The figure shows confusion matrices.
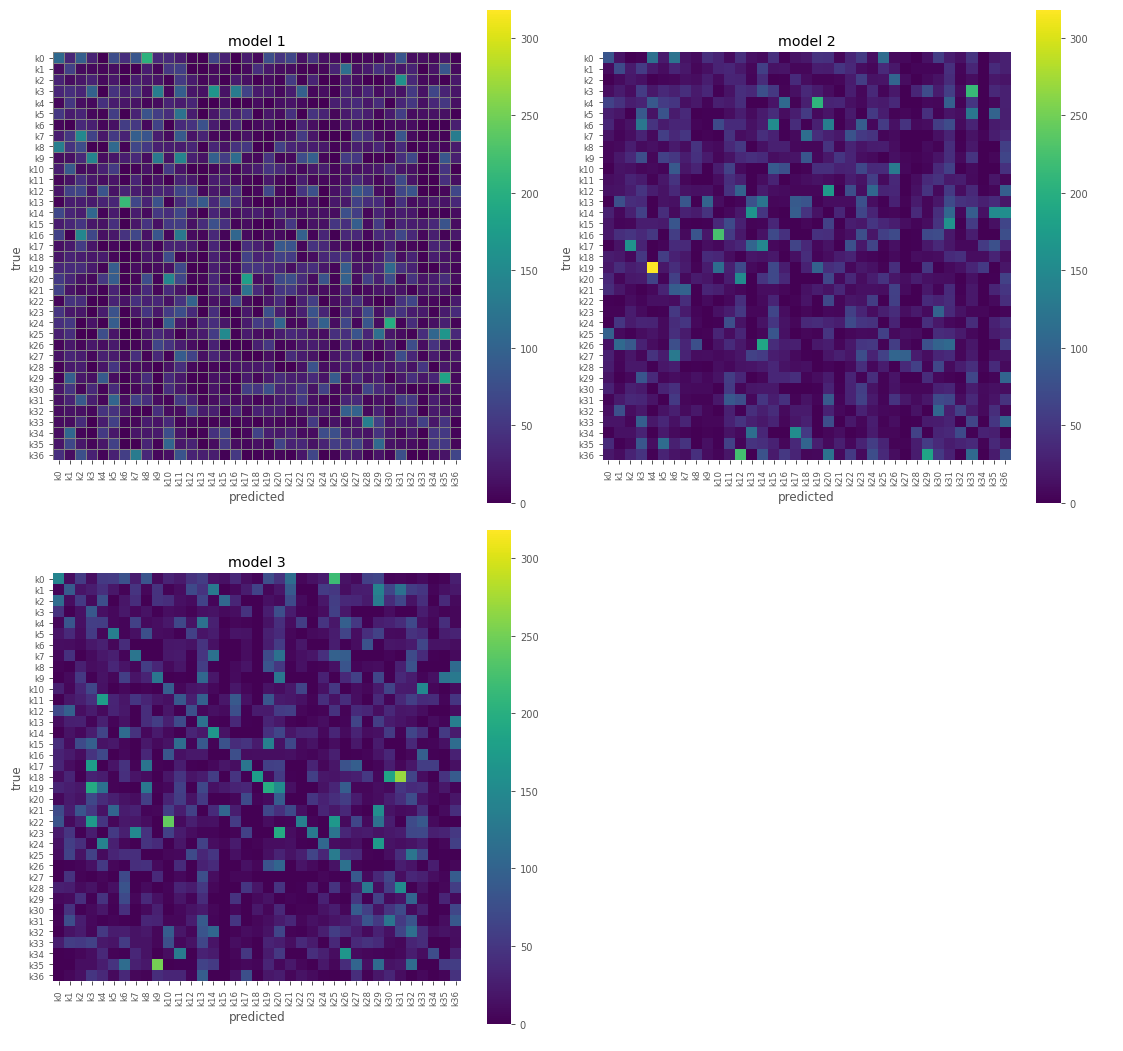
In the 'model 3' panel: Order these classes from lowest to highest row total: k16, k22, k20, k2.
k16, k20, k2, k22
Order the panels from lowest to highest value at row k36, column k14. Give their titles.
model 3, model 1, model 2
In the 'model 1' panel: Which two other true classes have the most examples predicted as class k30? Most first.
k24, k19
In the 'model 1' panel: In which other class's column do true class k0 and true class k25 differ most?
k8
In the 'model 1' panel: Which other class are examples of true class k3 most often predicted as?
k14
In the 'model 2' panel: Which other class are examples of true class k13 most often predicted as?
k14
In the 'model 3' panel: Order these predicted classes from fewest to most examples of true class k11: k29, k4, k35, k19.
k35, k29, k19, k4
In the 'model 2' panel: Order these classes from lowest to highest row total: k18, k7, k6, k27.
k18, k7, k27, k6
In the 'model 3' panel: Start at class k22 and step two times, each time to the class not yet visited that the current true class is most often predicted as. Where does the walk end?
k33
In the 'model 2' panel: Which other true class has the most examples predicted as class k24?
k12
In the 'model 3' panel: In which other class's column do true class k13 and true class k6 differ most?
k36
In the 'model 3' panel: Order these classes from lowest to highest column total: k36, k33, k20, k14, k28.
k28, k14, k33, k36, k20
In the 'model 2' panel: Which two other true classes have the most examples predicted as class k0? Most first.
k25, k4
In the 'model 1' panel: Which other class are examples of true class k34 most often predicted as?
k1
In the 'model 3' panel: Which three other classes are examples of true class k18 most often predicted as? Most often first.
k31, k30, k36
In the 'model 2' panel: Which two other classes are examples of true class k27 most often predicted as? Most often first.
k6, k26
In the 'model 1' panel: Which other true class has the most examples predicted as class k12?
k22
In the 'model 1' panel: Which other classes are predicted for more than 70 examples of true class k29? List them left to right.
k1, k4, k25, k35
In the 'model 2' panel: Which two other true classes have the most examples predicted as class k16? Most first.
k4, k10
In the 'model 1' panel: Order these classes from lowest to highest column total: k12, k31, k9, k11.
k12, k9, k31, k11
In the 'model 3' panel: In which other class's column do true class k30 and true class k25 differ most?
k32
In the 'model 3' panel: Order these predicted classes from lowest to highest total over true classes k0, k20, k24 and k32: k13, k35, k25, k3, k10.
k35, k3, k10, k13, k25
